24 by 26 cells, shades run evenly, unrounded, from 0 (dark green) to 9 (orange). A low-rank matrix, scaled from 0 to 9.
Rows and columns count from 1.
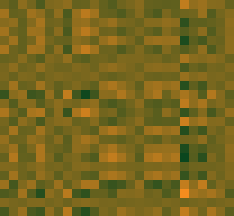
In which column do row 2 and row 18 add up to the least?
21
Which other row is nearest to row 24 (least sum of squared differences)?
11
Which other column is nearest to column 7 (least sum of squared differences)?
16
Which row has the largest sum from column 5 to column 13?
13
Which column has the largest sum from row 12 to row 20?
5
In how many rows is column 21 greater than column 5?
9
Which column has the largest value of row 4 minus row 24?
10
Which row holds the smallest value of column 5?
22
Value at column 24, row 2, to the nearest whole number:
3
